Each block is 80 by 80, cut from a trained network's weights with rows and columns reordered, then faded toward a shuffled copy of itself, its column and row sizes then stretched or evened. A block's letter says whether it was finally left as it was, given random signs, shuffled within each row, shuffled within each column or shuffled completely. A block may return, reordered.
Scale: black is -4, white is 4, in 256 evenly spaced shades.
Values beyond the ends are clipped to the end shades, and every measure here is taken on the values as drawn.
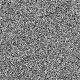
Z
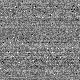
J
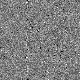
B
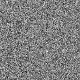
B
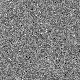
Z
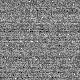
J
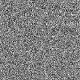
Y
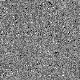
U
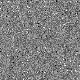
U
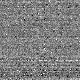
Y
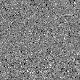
J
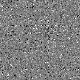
U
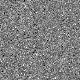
B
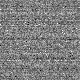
J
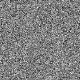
U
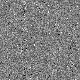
B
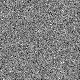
Z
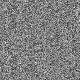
B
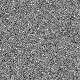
Z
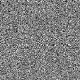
Y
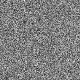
B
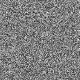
U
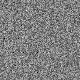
J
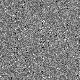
B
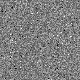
B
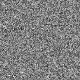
U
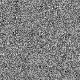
U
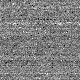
J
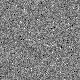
Z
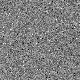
Z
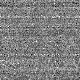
Y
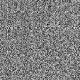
Y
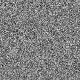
J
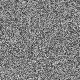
Z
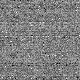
Y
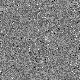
B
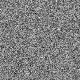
J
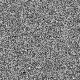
J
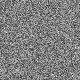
Z
